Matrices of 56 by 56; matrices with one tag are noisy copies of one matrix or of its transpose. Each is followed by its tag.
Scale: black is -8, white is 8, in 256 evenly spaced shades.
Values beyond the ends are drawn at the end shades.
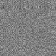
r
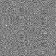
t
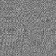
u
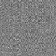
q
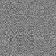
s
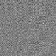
u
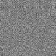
r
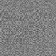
q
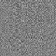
q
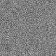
r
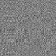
u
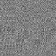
u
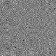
r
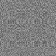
t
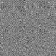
r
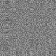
r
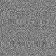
t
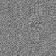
u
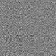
s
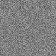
r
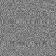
t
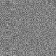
r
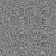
t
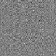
q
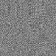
u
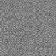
q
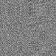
u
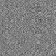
s
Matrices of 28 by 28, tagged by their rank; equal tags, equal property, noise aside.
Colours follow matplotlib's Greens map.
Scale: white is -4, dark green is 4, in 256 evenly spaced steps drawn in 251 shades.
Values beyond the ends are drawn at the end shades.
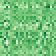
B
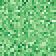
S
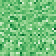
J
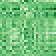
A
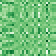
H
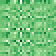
H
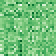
B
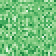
J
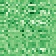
A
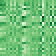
H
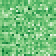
J
